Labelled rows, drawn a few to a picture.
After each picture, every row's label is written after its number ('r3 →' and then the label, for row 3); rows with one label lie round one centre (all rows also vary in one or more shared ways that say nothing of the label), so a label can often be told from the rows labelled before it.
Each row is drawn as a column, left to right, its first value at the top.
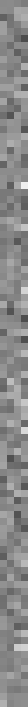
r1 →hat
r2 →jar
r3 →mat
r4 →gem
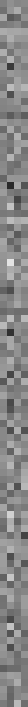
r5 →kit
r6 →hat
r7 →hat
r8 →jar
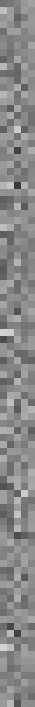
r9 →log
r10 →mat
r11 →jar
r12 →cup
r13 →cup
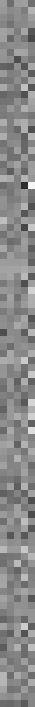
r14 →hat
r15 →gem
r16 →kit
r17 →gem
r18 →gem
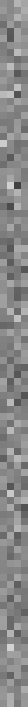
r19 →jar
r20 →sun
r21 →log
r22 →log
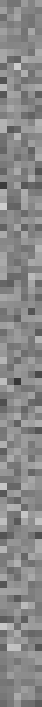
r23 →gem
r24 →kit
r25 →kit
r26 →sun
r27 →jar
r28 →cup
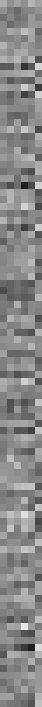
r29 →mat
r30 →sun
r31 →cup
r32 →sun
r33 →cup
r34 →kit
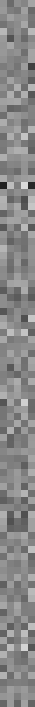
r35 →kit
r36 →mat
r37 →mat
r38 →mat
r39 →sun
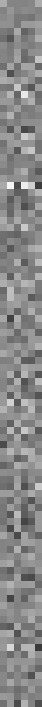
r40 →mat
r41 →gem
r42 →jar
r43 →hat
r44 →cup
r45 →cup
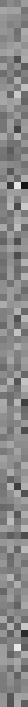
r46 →log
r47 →gem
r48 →log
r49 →jar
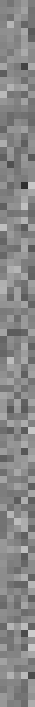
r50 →jar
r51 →hat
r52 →gem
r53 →log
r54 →sun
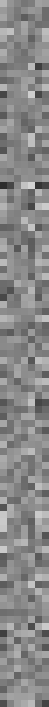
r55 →log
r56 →kit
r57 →sun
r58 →hat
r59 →jar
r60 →sun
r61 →jar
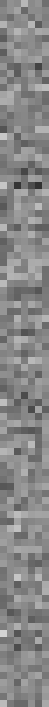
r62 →hat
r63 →hat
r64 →log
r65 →cup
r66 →hat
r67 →mat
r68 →sun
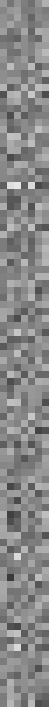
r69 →sun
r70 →hat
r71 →mat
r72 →jar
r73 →jar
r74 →mat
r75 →cup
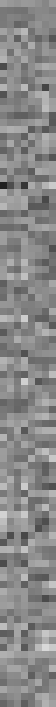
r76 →sun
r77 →jar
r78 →sun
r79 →jar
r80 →cup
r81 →kit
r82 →kit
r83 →sun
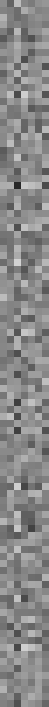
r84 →gem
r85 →jar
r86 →cup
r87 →log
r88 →mat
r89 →hat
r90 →mat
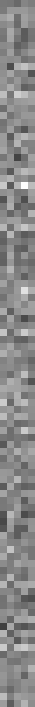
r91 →mat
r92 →gem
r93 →jar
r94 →gem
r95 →log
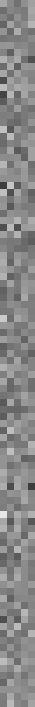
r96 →sun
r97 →hat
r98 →sun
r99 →jar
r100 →hat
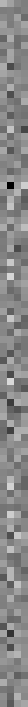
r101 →cup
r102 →jar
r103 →sun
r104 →hat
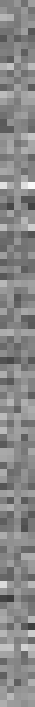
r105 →sun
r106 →kit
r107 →sun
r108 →mat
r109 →cup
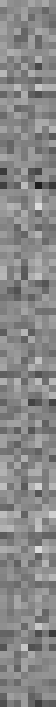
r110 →cup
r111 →log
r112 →mat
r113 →log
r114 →cup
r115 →gem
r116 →kit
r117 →jar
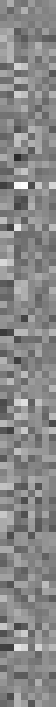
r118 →hat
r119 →cup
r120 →jar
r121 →gem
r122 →jar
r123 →mat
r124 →sun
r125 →gem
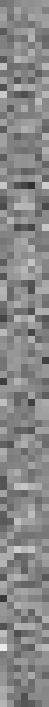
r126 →kit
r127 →mat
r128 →gem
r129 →gem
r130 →kit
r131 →gem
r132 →cup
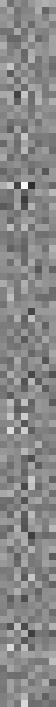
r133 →cup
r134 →gem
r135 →sun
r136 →hat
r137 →jar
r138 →log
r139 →cup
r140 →log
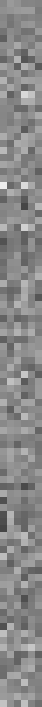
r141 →mat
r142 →sun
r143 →mat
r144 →hat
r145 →log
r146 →mat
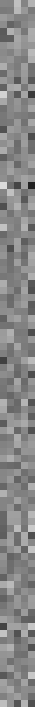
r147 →cup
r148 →sun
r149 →log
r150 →hat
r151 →kit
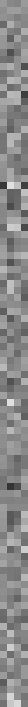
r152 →kit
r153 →hat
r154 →hat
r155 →sun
